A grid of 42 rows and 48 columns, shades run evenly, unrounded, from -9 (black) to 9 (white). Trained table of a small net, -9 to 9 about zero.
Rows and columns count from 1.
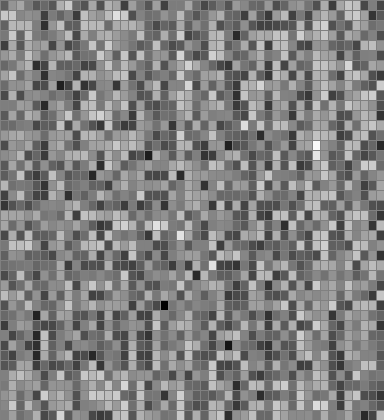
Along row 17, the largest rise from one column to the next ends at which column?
14
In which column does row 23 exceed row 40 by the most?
21
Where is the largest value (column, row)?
40, 15
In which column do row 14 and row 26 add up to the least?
37
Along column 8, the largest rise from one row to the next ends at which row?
38
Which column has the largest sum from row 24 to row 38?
41
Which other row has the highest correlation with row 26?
1
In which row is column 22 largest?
18
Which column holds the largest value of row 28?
16
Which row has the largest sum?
4
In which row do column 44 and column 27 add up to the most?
27
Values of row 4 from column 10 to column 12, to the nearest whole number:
-4 3 0
